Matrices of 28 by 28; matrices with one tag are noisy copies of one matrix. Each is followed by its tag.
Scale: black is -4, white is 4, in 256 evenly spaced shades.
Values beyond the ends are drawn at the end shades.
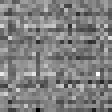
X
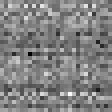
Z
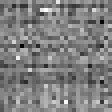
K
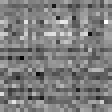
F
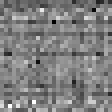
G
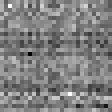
Z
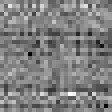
Z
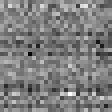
Z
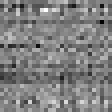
K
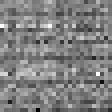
X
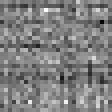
K
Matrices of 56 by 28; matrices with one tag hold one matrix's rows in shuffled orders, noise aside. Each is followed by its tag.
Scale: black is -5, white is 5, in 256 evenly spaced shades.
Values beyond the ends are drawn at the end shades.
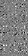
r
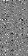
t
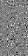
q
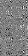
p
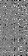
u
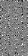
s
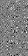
q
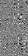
u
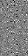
q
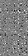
u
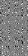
s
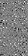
r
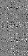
q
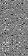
t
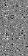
t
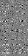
t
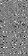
r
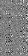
p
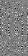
s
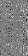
p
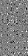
q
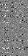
t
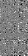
u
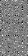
s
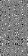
s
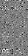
t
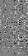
u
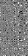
u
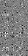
t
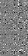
u
